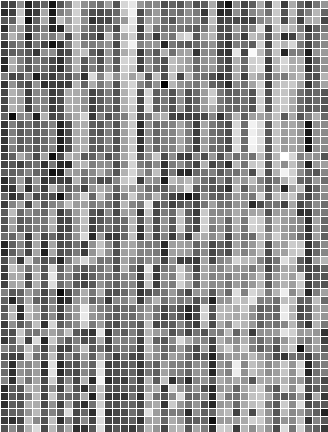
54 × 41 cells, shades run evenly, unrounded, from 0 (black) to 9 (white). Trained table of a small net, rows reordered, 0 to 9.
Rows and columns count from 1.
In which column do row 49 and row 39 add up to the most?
36
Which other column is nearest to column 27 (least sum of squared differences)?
6
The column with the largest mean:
33
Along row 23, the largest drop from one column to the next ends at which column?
18
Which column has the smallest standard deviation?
15
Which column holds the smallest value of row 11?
21
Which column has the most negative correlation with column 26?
20
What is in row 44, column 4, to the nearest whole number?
7
